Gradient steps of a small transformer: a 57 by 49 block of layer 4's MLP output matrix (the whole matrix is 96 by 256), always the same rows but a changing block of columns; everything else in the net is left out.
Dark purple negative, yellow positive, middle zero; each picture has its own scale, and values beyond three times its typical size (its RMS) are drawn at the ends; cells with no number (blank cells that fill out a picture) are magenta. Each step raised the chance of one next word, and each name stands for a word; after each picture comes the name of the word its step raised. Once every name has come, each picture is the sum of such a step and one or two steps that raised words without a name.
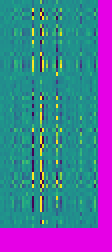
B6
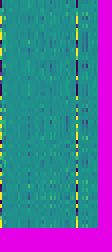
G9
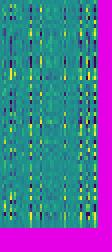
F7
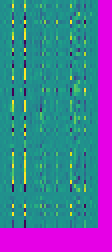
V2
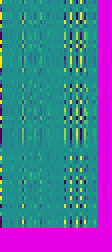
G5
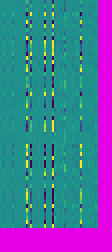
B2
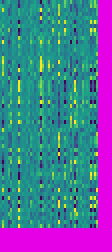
B6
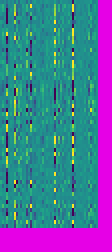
V2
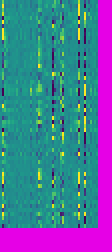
V2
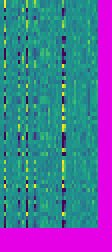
G9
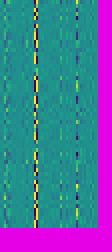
G9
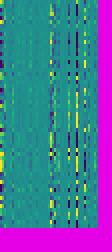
B6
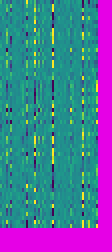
G9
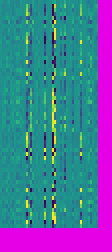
G5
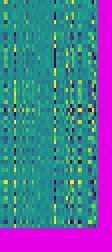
G5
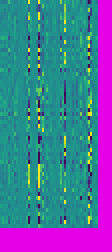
G5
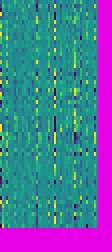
G5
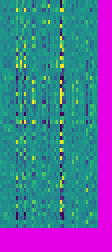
F7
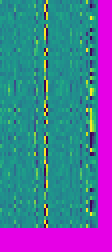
B2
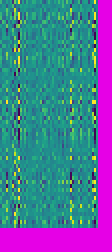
G5
